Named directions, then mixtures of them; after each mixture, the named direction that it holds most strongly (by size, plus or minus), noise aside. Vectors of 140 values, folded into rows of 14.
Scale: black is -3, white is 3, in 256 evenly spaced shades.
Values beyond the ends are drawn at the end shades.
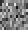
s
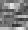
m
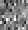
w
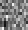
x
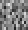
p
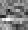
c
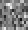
p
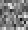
m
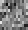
s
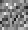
s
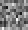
x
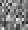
x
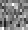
x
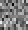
x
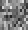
x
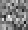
p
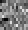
s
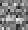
c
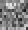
m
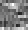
m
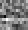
c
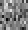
w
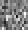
x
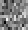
w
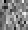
p
